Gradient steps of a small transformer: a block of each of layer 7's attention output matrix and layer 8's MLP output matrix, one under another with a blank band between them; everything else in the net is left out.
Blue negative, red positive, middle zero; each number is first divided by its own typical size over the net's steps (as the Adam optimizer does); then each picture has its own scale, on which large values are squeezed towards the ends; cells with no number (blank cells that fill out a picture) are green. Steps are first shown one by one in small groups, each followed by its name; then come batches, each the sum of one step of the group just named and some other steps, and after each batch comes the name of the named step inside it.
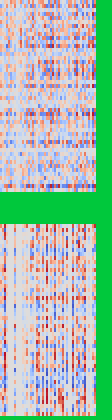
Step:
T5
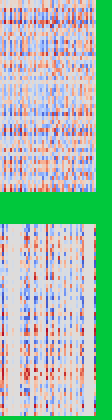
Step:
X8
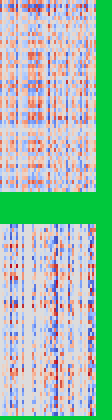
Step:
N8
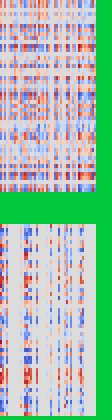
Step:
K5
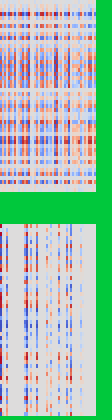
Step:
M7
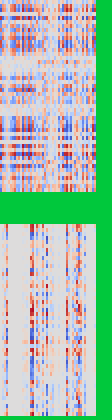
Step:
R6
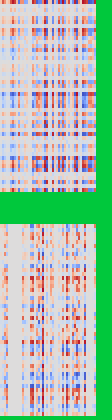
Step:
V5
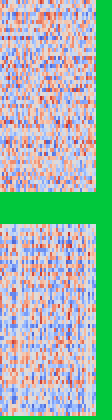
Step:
M7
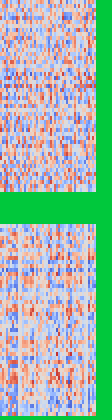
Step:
R6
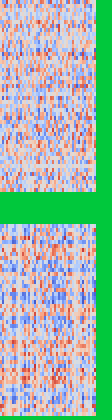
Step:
X8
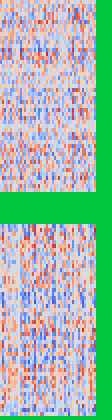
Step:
X8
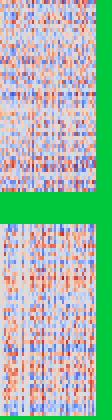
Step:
V5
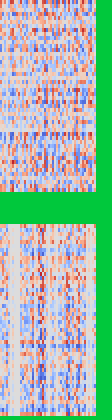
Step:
V5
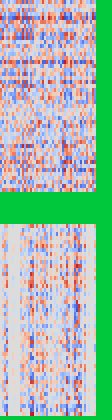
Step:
R6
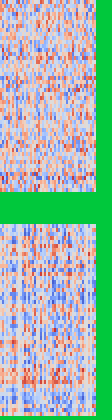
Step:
K5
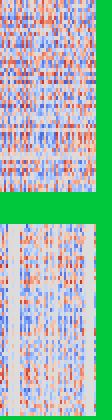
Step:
X8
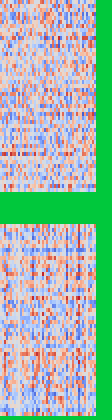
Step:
T5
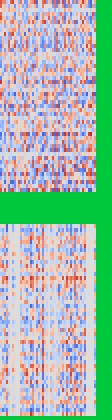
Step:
V5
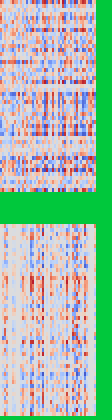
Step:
V5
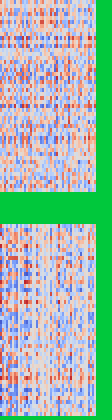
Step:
M7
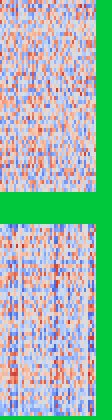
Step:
N8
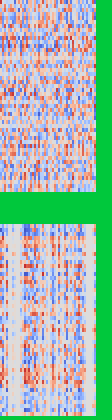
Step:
K5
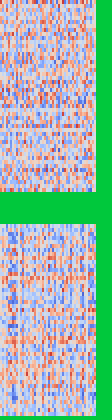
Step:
V5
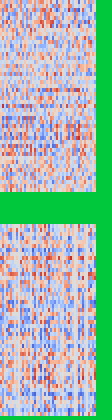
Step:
X8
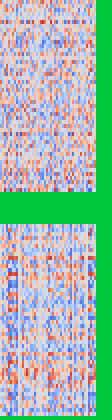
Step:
X8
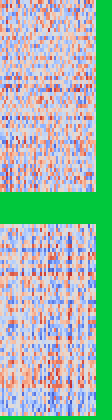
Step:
K5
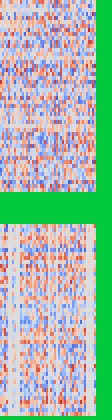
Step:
T5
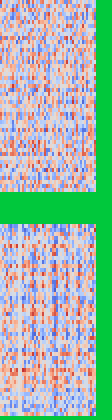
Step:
N8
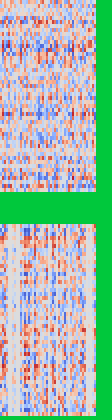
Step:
T5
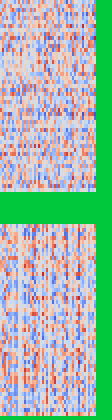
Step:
T5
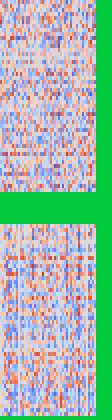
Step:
T5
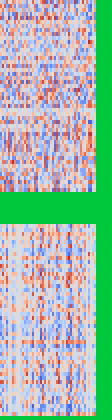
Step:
V5
